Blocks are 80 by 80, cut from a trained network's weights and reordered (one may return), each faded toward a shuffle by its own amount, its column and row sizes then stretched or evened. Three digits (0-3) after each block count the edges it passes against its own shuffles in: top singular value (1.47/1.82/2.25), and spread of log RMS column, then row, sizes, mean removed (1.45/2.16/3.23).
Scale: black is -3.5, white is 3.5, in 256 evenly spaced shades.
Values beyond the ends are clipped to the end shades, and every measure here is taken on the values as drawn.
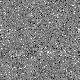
0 0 0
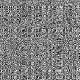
3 0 2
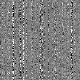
1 3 0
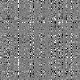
2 3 2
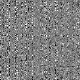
0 3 1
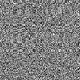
3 1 1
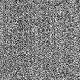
2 0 0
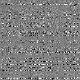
0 2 3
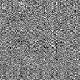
3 1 2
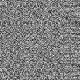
3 0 0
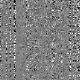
0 3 2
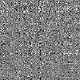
1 2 2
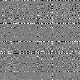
3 1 3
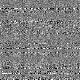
1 0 3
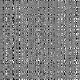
3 3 2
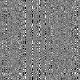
3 3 1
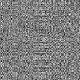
3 2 0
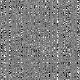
0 3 2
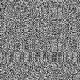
3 0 0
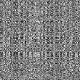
3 1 2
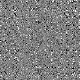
2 2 1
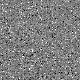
0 1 0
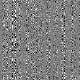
1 3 1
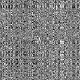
3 2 2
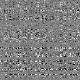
1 2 3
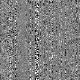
0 3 0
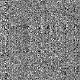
1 2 1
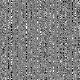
1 3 1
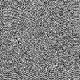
3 0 0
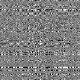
3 1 3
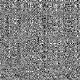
2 1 2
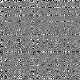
3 2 3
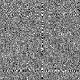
2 1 1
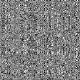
2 2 1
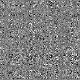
0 2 2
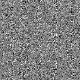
0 2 0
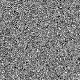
1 1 0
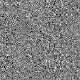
0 2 1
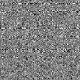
2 1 2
